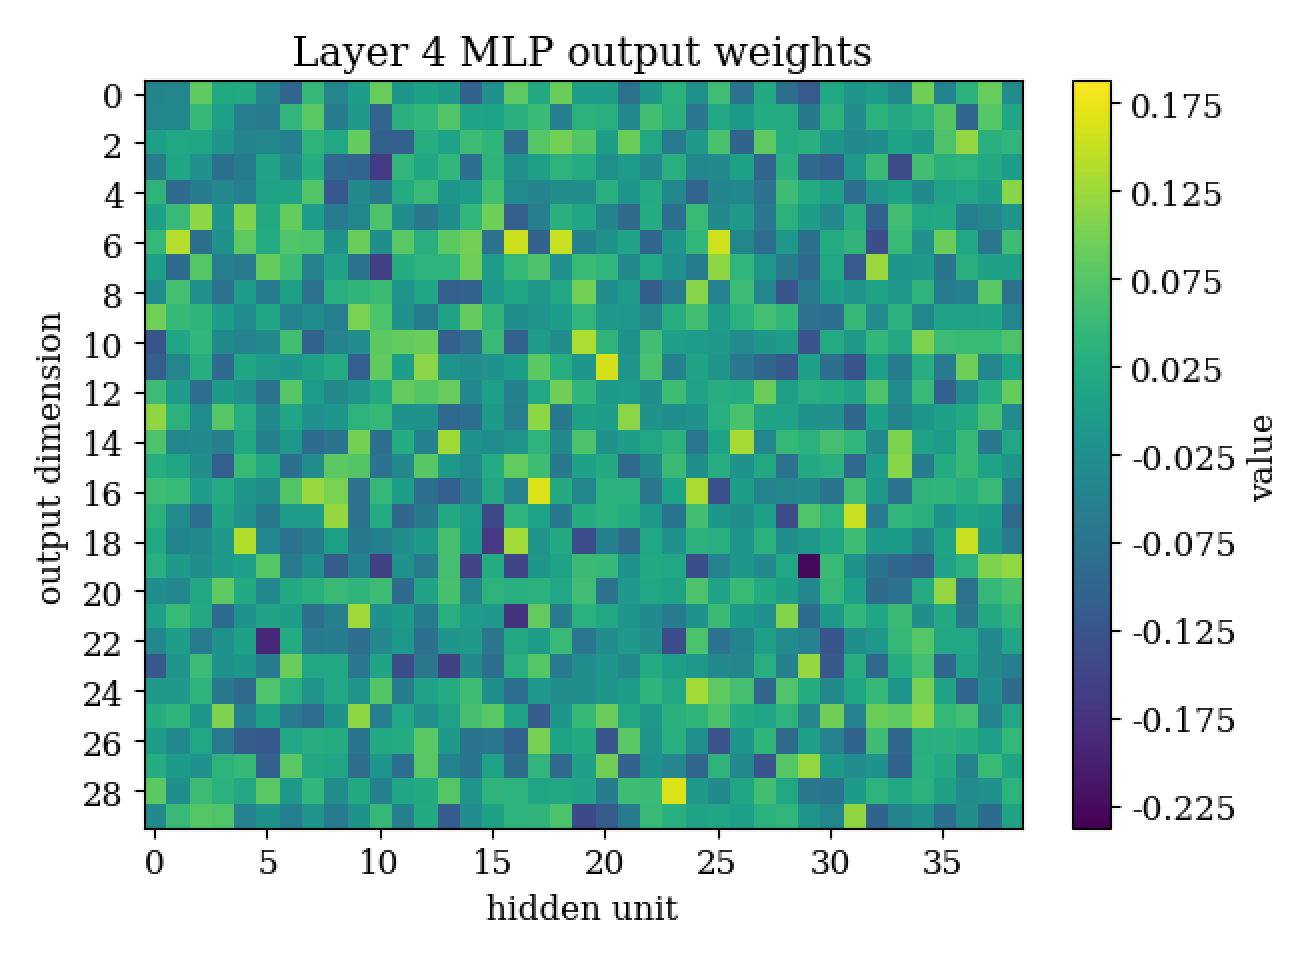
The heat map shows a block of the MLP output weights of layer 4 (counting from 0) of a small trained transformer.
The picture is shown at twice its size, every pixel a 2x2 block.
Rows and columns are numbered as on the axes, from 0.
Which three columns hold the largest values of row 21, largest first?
9, 28, 17
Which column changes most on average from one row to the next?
16
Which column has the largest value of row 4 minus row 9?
38
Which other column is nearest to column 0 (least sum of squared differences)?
26
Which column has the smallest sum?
29
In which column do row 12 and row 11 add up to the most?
12
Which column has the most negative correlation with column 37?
14
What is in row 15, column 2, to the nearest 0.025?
-0.025
